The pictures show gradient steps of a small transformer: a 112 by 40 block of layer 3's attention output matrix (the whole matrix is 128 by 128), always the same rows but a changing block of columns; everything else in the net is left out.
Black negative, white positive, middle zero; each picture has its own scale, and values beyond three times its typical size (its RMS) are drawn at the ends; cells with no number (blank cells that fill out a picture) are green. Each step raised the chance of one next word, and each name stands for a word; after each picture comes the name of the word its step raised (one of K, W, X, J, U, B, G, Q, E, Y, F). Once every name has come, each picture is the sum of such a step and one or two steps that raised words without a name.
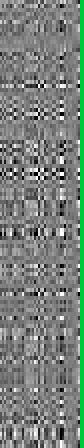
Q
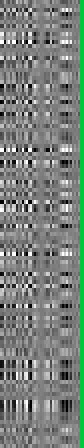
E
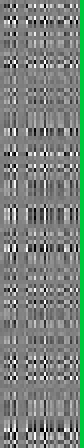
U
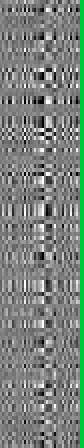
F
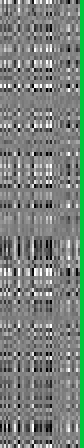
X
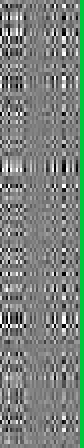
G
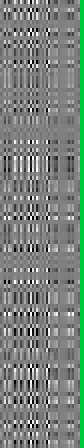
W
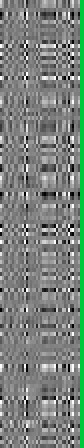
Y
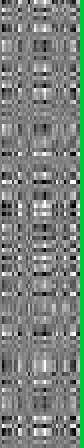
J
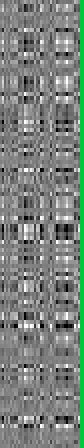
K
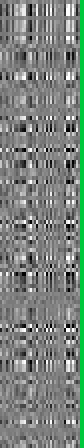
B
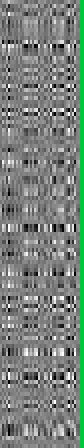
E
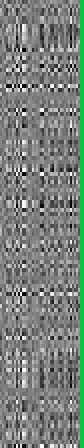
Q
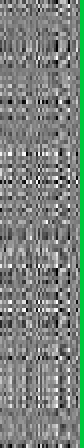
X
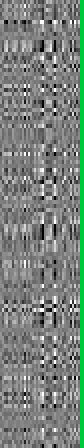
U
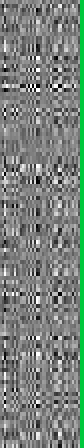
Q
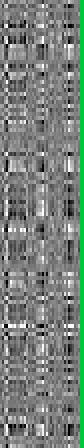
K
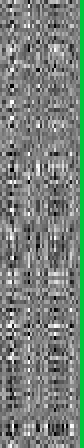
X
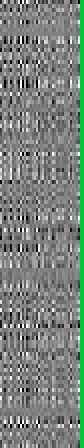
K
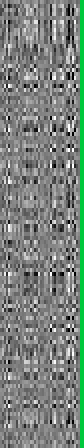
B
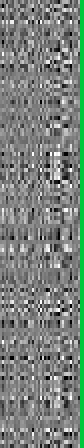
U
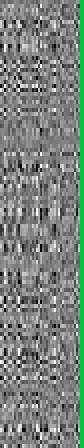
U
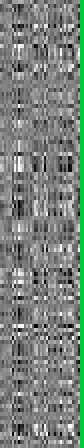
W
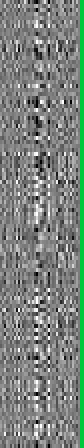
F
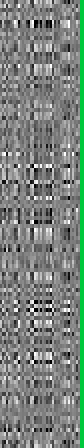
U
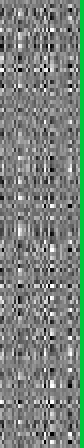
W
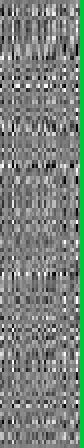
B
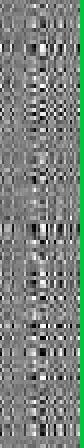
K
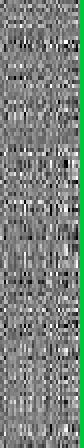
E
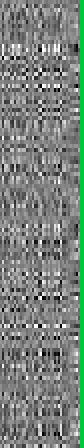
Y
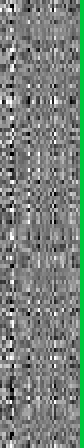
F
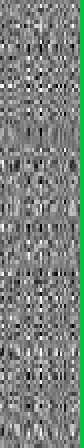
E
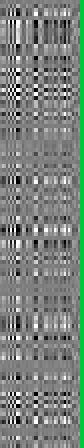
K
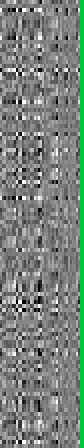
F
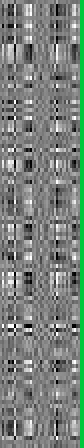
B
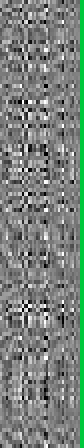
E
